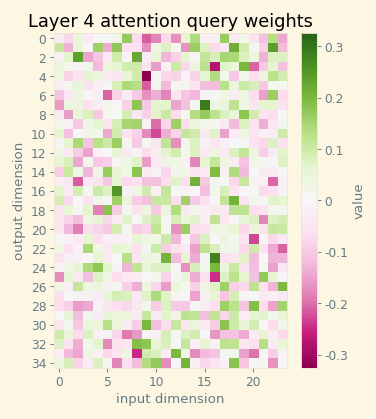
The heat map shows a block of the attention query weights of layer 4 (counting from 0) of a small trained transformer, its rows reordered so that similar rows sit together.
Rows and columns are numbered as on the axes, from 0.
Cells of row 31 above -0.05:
15
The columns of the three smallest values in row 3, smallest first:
16, 20, 10
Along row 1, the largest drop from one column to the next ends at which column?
23
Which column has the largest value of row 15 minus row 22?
14
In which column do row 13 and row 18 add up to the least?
4
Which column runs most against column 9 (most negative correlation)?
22
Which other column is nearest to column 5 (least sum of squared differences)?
1
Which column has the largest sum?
18
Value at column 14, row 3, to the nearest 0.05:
0.05
